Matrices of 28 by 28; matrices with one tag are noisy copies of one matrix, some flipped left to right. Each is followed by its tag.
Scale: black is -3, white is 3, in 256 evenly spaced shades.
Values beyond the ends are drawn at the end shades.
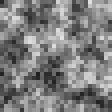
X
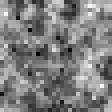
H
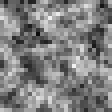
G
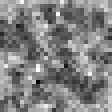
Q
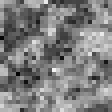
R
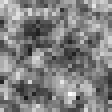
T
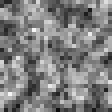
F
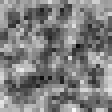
Q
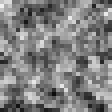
F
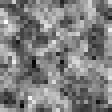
G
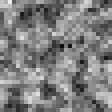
F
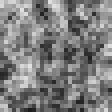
H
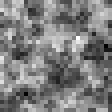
X
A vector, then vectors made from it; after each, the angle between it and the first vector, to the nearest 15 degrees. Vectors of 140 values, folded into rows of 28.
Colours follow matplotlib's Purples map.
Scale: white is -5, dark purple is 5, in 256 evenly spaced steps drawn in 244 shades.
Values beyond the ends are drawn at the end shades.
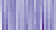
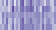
75 degrees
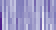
165 degrees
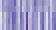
75 degrees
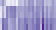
45 degrees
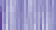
135 degrees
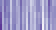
120 degrees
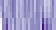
30 degrees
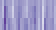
105 degrees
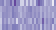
60 degrees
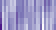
165 degrees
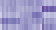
60 degrees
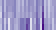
45 degrees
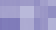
90 degrees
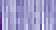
165 degrees
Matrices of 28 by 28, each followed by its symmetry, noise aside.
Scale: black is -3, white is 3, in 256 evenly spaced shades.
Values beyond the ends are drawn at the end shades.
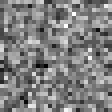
antisymmetric.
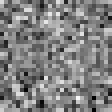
mirrored top to bottom.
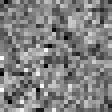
symmetric across the other diagonal.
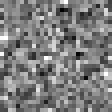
same after a half turn.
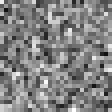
no symmetry.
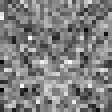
mirrored left to right.
